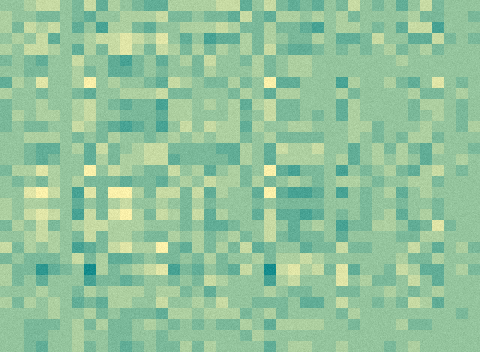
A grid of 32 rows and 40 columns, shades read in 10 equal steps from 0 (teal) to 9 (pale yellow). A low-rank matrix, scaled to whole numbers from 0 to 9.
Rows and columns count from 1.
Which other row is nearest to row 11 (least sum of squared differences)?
10
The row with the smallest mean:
25
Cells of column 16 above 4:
19
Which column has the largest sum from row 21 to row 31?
14
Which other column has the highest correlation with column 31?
18
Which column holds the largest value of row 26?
29
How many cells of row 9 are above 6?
1
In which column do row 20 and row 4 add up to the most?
11
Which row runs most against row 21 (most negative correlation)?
26
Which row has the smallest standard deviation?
31
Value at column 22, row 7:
6
